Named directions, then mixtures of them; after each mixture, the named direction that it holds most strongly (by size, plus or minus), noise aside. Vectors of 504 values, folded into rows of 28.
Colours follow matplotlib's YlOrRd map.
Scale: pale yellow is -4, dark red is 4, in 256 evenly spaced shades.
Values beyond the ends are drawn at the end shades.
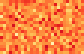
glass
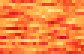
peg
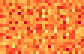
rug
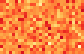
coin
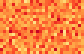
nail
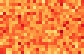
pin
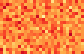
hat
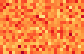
hat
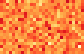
coin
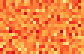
nail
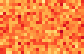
pin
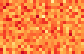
hat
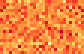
coin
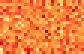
hat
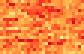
peg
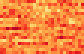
peg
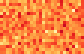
pin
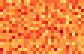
nail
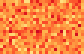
nail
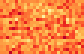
rug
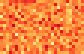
glass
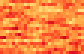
peg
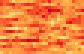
peg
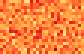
nail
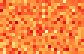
rug
